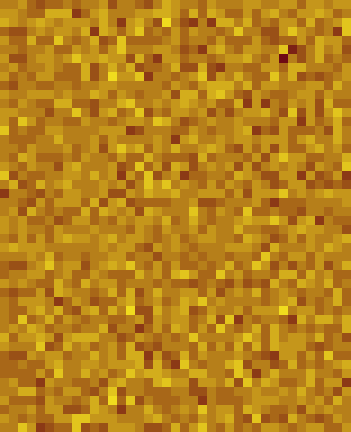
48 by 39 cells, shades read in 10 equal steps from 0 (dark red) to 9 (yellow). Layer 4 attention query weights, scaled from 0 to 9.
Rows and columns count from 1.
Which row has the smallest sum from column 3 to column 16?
1
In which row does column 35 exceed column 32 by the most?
7
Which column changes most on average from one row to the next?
16
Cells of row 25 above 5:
17
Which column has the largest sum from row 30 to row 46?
15
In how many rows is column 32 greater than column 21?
19
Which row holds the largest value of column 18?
14
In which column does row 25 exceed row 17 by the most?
31
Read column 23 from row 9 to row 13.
8 6 4 5 6
